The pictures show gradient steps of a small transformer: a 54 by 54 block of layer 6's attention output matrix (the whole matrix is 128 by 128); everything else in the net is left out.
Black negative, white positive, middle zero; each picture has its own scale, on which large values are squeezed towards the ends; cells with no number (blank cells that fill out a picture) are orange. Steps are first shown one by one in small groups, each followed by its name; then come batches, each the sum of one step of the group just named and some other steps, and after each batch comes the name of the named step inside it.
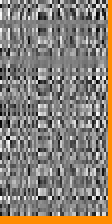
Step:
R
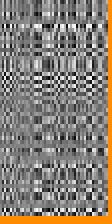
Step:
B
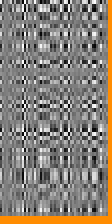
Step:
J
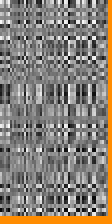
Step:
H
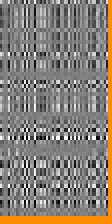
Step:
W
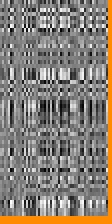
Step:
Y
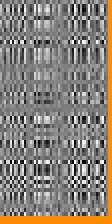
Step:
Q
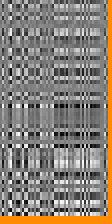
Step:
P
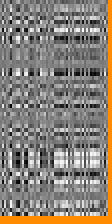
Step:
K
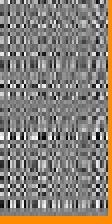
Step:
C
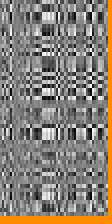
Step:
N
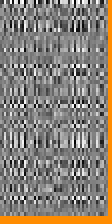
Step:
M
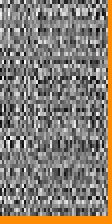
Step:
R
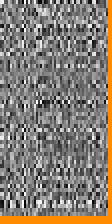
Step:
C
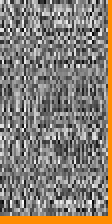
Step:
H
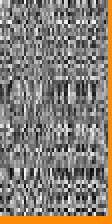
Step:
H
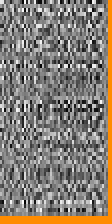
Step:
J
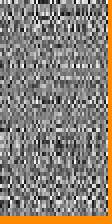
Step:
M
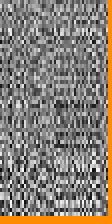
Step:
P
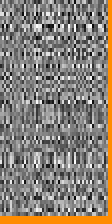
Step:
B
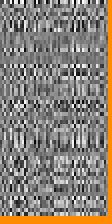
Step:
M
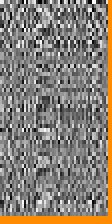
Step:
N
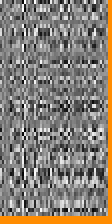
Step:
J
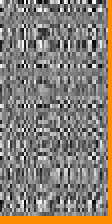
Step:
J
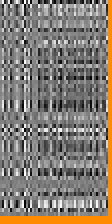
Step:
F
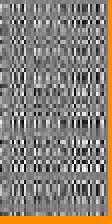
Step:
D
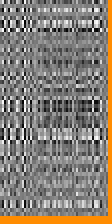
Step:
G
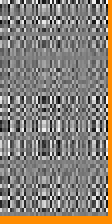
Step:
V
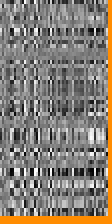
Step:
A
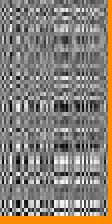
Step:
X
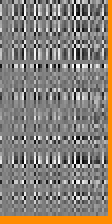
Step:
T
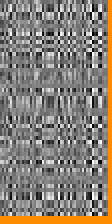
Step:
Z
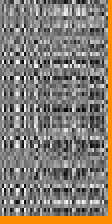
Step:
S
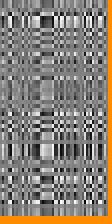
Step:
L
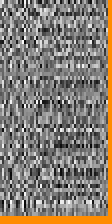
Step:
F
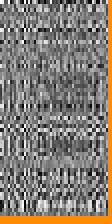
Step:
F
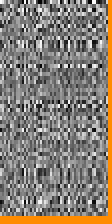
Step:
V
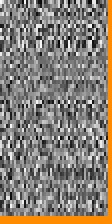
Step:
A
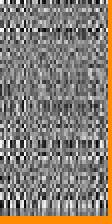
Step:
G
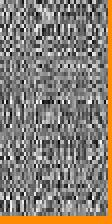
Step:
Z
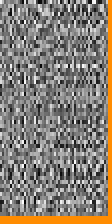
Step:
D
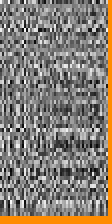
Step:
S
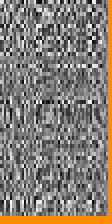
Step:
Z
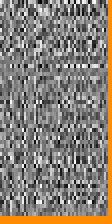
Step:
T
